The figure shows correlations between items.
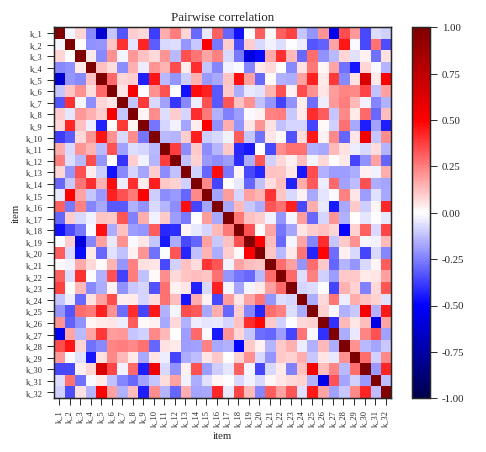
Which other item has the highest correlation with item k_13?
k_16
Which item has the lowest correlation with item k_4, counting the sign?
k_29
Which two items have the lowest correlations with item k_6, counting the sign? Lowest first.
k_13, k_16
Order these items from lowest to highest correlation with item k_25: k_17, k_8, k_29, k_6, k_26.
k_17, k_29, k_26, k_6, k_8
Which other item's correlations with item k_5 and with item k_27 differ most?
k_32
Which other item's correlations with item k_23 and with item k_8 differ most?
k_14
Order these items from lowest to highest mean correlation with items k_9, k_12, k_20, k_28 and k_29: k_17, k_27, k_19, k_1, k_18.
k_18, k_27, k_17, k_19, k_1
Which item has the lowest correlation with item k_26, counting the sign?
k_31
